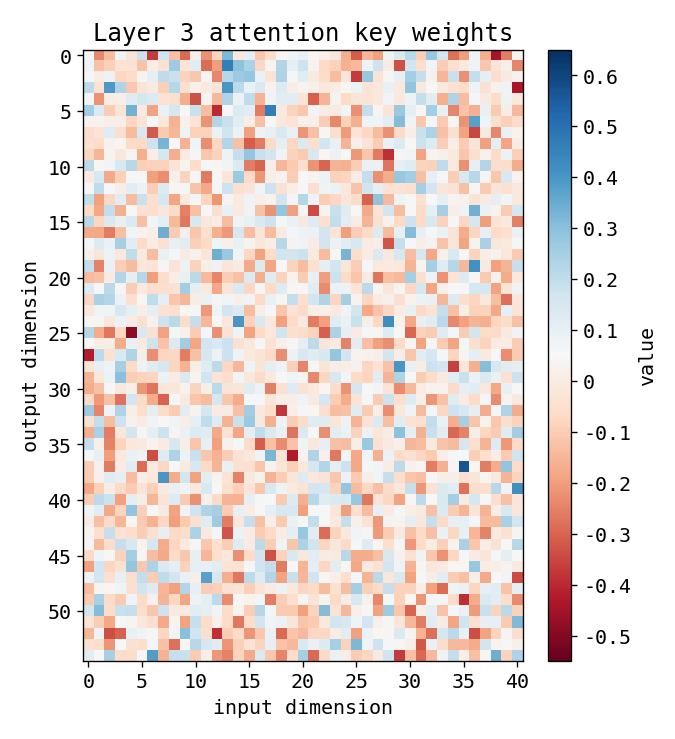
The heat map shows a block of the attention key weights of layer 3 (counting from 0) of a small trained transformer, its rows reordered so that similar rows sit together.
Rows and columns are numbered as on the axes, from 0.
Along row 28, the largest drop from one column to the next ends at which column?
34
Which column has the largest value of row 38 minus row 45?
7
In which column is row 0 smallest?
38
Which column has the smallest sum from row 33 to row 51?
13
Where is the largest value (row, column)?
37, 35
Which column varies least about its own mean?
5
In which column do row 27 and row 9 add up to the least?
0
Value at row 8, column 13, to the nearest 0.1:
0.2
